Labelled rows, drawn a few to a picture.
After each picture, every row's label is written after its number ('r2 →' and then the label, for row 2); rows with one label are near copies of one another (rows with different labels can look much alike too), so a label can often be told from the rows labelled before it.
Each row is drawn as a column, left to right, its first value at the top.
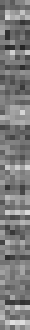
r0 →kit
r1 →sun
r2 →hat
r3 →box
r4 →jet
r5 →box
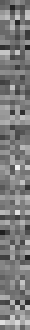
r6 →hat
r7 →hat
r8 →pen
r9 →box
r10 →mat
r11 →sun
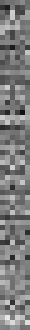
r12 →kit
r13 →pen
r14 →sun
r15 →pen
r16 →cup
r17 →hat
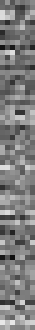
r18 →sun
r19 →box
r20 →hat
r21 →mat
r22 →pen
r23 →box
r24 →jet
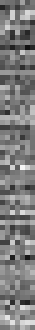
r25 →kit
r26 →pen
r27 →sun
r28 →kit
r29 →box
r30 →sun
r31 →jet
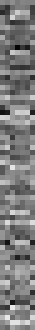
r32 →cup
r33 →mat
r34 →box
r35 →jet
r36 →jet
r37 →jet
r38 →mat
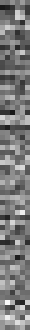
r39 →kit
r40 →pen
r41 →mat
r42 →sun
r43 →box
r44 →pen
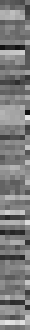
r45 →hat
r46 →hat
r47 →hat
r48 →hat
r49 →hat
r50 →mat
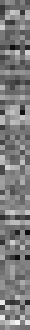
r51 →pen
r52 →box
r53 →jet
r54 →hat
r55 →cup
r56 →hat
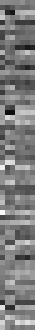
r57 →box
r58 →cup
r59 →cup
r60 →jet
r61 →jet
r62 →jet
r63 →jet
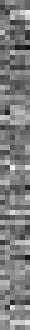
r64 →kit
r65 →cup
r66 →box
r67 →jet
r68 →jet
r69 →sun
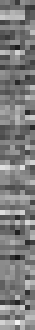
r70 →box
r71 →box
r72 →sun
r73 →hat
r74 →box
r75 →mat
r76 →kit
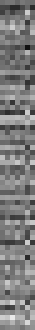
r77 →pen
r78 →mat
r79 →pen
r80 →kit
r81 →pen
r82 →jet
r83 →kit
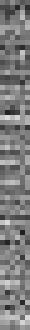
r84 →kit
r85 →mat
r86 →cup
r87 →kit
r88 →hat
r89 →pen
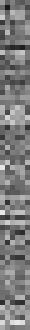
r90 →box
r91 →kit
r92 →jet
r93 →hat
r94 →hat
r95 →kit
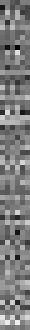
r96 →pen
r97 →jet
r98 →pen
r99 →hat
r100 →cup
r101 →mat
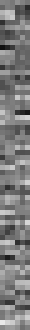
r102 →jet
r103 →sun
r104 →sun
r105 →mat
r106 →cup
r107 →mat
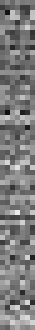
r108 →kit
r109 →cup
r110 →sun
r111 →box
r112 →mat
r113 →pen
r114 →sun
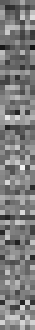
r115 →hat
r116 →kit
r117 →pen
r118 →mat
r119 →box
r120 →pen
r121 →sun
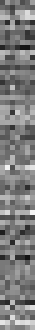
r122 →hat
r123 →box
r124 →pen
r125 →jet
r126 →hat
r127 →sun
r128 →box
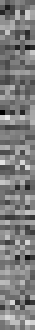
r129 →cup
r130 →kit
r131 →pen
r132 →sun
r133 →cup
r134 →sun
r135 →hat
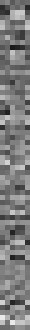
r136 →pen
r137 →cup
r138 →hat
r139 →sun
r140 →sun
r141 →pen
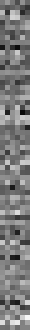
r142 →jet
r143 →cup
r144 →sun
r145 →hat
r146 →cup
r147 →pen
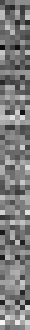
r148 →hat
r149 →pen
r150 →kit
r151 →jet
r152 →mat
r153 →box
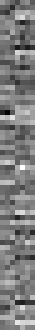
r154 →cup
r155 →cup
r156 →kit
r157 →hat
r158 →box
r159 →jet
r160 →hat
